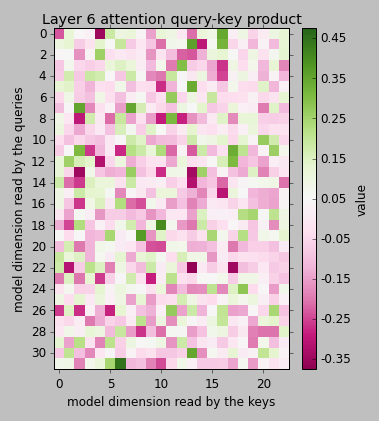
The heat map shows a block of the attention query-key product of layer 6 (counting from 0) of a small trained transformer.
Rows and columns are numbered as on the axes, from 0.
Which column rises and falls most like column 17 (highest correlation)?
2
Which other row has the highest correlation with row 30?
5
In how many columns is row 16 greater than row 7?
10
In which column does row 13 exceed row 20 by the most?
14
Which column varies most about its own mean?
13
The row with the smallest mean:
20
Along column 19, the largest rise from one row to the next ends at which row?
17
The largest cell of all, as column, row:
6, 31
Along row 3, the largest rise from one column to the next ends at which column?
12
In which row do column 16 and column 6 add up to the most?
1
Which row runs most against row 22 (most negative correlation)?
30
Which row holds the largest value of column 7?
7
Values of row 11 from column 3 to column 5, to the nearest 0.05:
-0.25 -0.1 0
